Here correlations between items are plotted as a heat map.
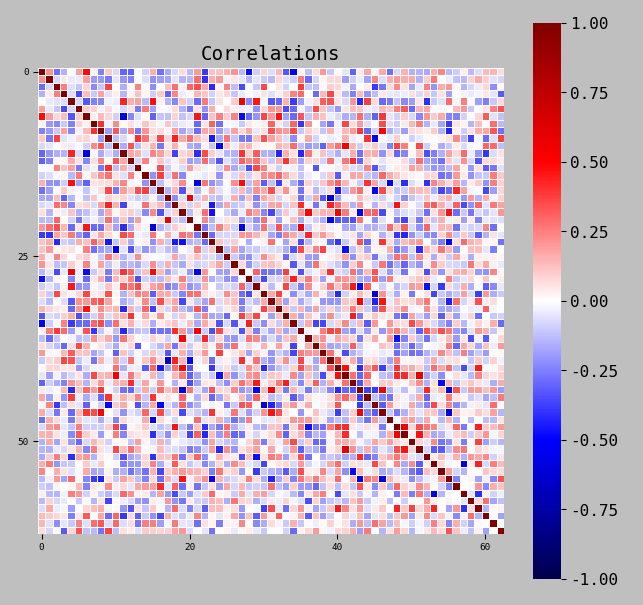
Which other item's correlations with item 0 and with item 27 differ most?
6
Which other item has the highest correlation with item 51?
41
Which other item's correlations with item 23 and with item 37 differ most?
55
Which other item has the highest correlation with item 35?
21
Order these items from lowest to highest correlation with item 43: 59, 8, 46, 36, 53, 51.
36, 51, 53, 59, 8, 46
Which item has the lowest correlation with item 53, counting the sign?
57
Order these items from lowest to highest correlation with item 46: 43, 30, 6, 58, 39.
39, 58, 30, 6, 43
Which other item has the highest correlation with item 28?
34
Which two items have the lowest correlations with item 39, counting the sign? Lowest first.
17, 20
